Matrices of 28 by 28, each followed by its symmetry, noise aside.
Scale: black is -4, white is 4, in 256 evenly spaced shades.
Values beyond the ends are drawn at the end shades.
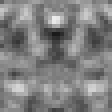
mirrored left to right.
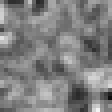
antisymmetric.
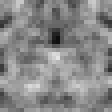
mirrored left to right.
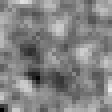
symmetric across the other diagonal.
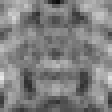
mirrored left to right.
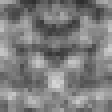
mirrored left to right.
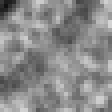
symmetric.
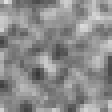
symmetric across the other diagonal.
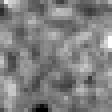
antisymmetric.
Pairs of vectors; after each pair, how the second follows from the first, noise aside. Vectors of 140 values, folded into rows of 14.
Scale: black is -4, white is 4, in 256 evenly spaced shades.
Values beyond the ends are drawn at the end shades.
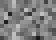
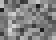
wrapped around.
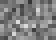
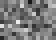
sign-scrambled.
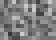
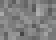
negated, shrunk.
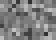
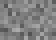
reversed, negated, shrunk.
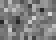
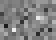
reversed, negated, partly zeroed.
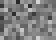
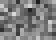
sign-scrambled.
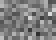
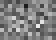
wrapped around.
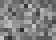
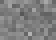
reversed, negated, shrunk.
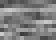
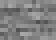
negated, shrunk.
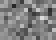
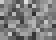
wrapped around.
